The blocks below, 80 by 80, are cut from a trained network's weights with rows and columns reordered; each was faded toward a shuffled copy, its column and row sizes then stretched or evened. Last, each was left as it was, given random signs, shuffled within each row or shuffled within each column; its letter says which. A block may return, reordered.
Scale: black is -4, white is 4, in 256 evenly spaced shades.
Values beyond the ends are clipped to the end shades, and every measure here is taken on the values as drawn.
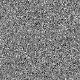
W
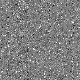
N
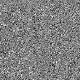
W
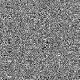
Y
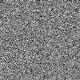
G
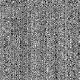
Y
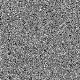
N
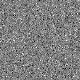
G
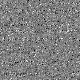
G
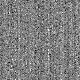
N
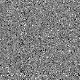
W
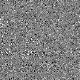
W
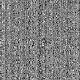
Y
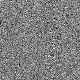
N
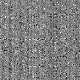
Y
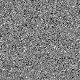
G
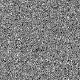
N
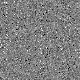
N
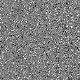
N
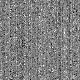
N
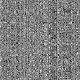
Y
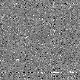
W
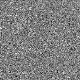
W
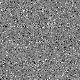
G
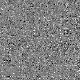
W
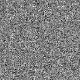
W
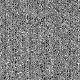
N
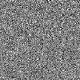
Y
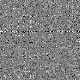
W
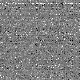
Y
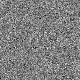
G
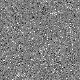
N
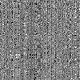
Y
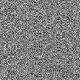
Y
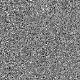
W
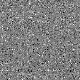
W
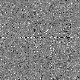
W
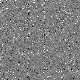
N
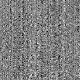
Y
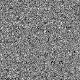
W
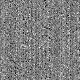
N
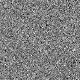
N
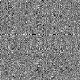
Y
